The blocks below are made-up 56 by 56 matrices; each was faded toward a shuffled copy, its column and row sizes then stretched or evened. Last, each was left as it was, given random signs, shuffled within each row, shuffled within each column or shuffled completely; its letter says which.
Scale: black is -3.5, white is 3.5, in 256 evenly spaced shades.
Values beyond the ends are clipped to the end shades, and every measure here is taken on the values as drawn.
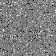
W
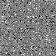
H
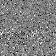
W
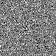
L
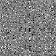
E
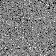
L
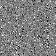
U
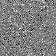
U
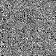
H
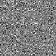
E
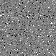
W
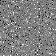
U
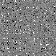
H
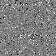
W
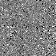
H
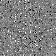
U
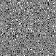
E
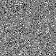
H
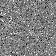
L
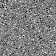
L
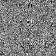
H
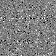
W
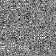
E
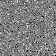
U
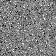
L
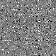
H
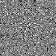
E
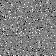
W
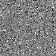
H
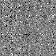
H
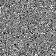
W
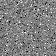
L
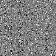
U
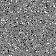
W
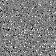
W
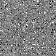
H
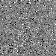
W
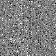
U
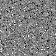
U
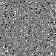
E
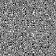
E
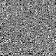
E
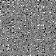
E
